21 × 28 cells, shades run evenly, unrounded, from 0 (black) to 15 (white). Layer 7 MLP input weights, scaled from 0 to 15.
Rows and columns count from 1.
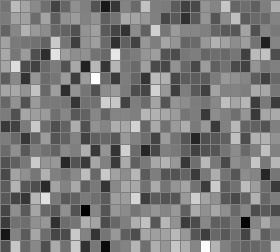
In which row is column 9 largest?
15
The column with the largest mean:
16
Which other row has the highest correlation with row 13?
12
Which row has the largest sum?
21
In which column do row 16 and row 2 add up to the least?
11
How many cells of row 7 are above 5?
22
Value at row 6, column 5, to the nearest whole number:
6
